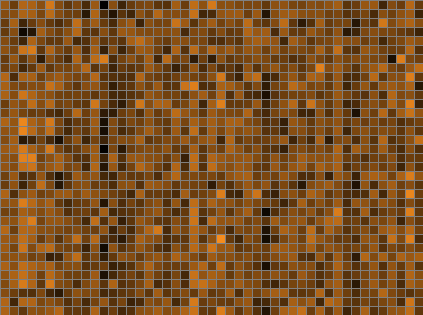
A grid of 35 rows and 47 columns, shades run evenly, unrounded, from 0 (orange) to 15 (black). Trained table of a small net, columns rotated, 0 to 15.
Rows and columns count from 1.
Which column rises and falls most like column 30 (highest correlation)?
15
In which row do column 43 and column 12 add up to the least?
7
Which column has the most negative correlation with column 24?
12
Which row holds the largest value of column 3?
4
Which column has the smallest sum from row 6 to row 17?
46
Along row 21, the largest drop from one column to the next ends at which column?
41
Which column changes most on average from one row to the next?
3
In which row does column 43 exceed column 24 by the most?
1
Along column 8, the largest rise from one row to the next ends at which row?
23
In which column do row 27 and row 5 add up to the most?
14
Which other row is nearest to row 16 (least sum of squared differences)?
33
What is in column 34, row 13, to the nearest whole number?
11
